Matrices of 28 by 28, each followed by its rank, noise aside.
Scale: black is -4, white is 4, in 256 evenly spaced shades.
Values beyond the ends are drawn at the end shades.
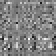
four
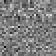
six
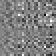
three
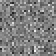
six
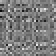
three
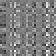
two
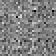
six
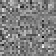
six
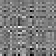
three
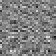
four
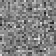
eight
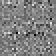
six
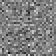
six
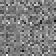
six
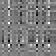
two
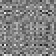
three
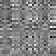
three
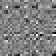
four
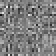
four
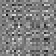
three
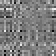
three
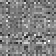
four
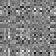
three
